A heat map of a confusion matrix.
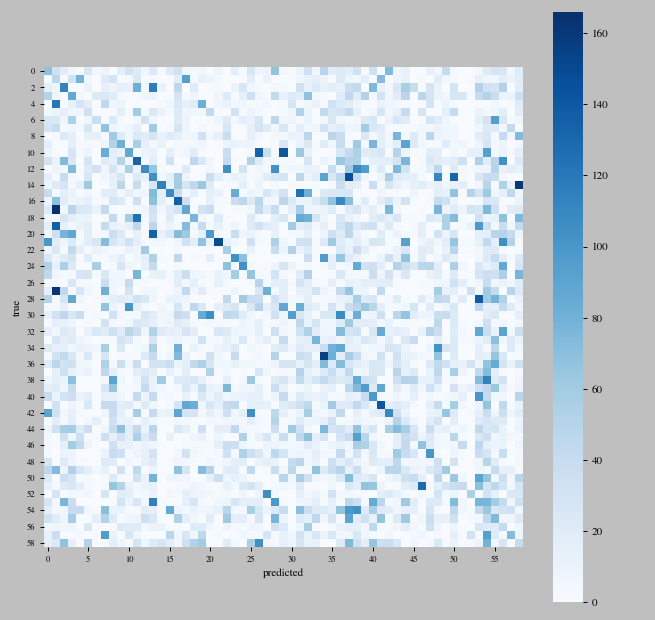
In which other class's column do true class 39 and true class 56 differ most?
41
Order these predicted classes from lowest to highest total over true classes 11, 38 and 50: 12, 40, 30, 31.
30, 12, 40, 31
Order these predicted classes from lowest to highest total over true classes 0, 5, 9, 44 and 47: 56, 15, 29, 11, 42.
15, 29, 56, 42, 11
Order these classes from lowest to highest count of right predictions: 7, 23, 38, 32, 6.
6, 32, 7, 38, 23
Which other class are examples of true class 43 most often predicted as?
28
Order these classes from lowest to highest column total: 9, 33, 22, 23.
33, 23, 9, 22
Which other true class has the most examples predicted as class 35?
34
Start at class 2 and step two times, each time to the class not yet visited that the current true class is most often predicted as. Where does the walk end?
37
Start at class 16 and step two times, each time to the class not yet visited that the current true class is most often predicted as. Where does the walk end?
55
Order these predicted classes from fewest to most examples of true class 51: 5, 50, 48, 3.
5, 48, 3, 50
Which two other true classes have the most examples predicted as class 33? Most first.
49, 55
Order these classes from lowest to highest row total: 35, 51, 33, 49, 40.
33, 40, 51, 35, 49
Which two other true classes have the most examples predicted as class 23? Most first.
15, 25
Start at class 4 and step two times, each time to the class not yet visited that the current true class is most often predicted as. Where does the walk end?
17
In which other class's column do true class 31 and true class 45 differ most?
38
